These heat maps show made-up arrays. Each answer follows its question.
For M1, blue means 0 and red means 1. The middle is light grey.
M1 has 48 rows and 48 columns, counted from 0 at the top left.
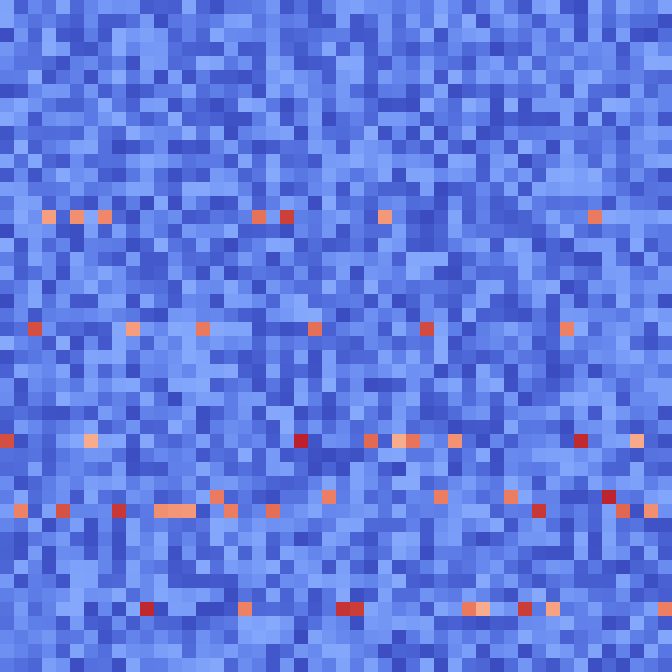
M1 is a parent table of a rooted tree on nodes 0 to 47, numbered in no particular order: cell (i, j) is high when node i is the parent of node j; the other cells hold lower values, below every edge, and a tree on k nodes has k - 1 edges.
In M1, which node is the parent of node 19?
36
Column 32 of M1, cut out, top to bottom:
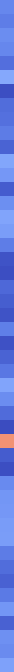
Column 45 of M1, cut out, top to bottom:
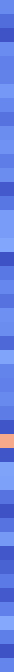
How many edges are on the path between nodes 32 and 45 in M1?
2
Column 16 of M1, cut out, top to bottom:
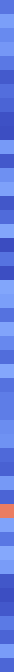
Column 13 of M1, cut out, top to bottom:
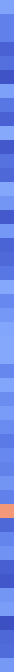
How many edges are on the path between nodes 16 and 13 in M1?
2
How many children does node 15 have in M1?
7
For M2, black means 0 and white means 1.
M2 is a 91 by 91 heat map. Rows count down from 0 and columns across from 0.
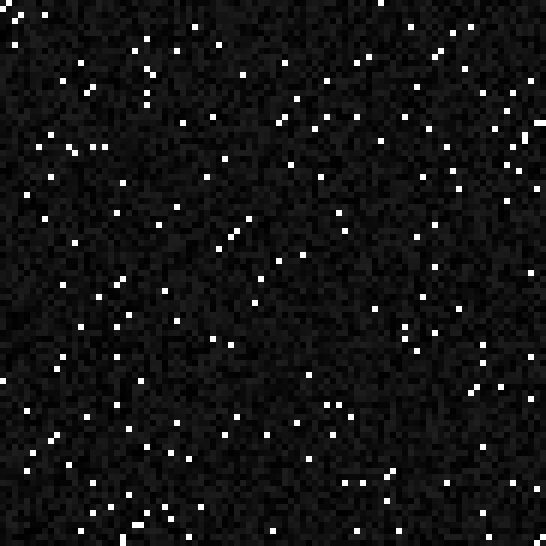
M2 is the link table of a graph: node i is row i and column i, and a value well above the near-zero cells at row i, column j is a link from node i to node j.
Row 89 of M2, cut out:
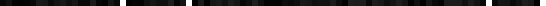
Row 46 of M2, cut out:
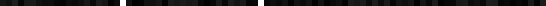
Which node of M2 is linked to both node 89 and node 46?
node 20
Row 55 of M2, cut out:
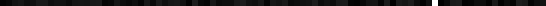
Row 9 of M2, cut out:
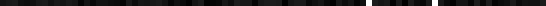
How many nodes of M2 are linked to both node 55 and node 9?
1
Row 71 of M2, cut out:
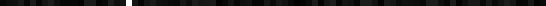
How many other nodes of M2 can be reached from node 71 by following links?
3
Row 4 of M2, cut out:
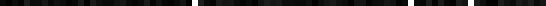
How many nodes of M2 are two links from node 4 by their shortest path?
1
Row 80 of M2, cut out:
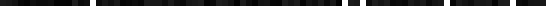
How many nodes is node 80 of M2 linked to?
5
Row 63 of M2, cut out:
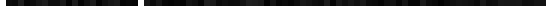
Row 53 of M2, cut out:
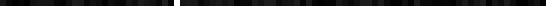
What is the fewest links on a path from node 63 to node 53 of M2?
6
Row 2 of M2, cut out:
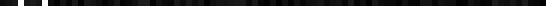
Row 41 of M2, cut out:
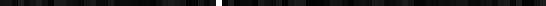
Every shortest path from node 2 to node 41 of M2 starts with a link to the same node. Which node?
node 7
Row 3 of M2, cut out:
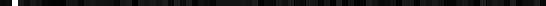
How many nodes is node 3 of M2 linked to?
1
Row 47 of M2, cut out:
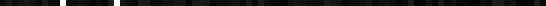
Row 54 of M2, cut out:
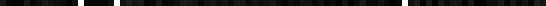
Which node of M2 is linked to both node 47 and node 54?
node 19
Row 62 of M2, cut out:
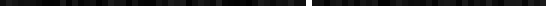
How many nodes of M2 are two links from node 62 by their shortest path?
1
